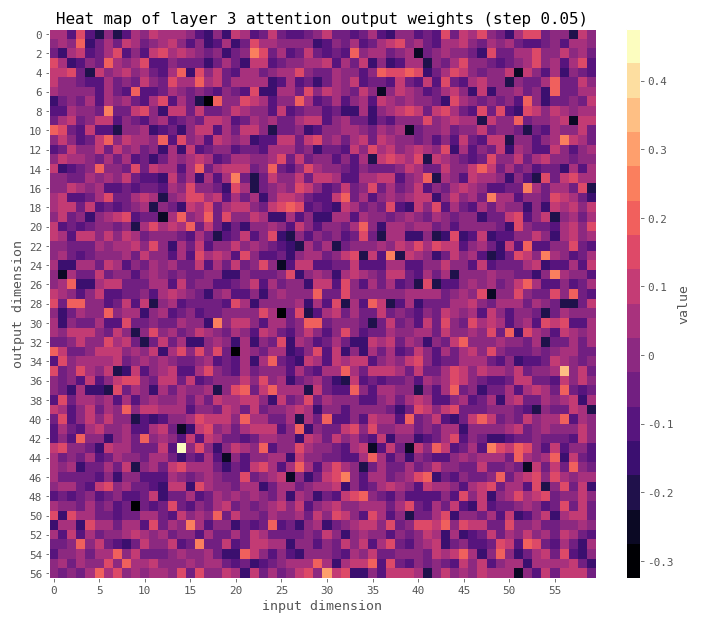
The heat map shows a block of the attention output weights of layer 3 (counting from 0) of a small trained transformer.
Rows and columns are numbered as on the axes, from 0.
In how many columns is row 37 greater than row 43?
22
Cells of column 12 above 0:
23
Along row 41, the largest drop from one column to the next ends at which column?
28
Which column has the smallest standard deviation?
46
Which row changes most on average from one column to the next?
43
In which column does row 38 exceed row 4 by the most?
51
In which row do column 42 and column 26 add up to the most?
18
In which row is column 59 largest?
20
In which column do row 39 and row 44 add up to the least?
59
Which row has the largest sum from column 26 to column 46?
4
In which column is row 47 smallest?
54
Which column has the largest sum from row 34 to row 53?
56
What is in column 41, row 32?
-0.15
